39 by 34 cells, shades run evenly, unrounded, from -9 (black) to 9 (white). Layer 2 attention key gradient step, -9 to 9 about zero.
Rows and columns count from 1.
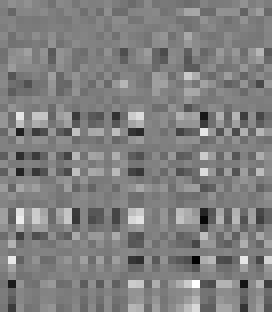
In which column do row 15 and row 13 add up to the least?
26
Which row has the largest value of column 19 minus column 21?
7
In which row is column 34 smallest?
36
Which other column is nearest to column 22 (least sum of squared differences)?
14
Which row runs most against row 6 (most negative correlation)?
8
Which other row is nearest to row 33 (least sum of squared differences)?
31
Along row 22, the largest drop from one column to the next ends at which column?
3
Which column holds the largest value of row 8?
33
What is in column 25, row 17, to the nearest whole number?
-2
